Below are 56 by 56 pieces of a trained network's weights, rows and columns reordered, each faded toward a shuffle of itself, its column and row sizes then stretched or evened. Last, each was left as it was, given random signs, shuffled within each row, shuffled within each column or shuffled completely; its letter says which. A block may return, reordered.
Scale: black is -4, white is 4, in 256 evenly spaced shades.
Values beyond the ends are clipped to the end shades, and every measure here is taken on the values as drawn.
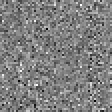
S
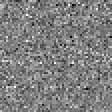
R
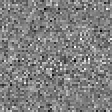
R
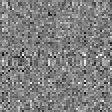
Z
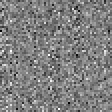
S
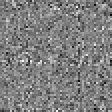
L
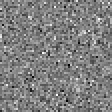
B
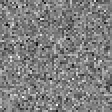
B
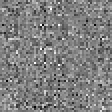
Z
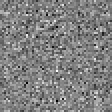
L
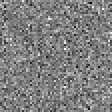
S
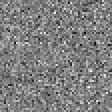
R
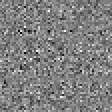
L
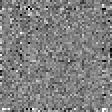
L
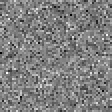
B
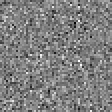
S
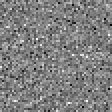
B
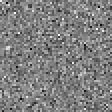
B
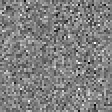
S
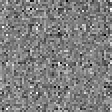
L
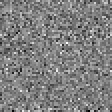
R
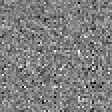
L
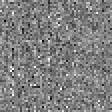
S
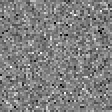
B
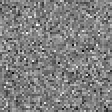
B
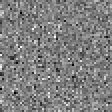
S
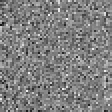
S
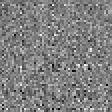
Z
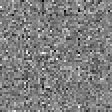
L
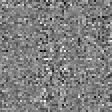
L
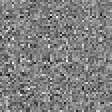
Z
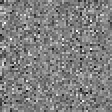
S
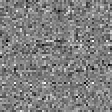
Z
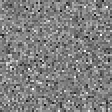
B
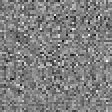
Z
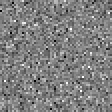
B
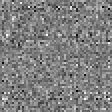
L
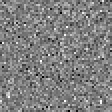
B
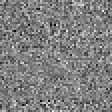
R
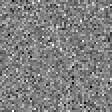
B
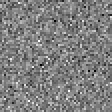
B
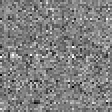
L
